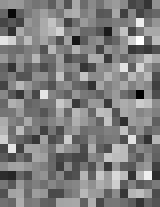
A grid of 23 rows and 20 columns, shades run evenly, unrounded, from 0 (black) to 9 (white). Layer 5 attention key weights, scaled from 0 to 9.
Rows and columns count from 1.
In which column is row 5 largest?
18
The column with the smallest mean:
20
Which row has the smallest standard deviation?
21
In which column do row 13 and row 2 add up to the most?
10
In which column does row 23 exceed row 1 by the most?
9
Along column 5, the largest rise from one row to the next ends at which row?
17
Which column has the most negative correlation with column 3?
6
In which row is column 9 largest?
16
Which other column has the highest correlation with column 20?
1
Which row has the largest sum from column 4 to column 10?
4
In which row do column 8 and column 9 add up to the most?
12
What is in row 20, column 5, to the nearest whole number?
5
